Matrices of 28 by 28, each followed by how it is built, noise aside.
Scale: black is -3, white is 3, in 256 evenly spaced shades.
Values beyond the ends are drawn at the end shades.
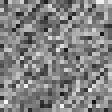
Hankel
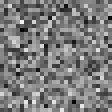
noise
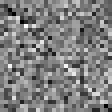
diagonal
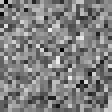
Hankel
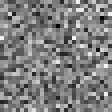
noise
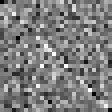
diagonal
